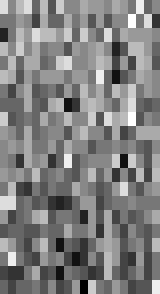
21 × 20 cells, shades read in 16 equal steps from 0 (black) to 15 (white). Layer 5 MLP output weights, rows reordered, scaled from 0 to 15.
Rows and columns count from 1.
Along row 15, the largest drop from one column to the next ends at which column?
3
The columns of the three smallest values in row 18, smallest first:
8, 11, 4
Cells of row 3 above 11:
4
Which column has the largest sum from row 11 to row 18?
20
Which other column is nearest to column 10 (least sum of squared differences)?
19
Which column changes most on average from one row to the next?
9
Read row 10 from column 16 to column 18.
4 6 10
